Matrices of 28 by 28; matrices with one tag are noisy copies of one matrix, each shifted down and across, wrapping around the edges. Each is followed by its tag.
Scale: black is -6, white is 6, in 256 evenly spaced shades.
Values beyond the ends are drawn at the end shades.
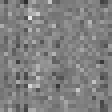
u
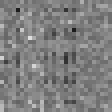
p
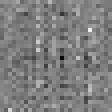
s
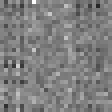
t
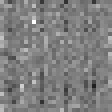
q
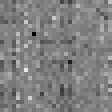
p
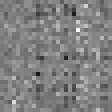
u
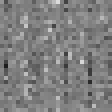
q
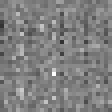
q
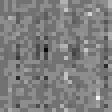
q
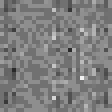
p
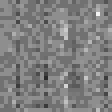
q
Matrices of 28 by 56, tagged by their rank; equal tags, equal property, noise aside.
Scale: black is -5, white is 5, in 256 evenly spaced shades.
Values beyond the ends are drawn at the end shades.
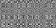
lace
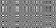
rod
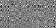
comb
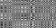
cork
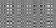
rod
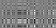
rod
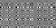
cork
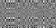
cork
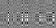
rod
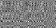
lace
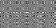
cork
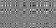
rod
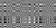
rod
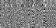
comb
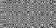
comb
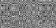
comb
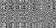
comb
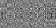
comb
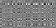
cork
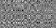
lace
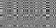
rod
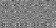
lace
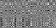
lace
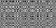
cork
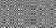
cork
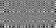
rod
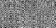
comb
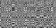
lace
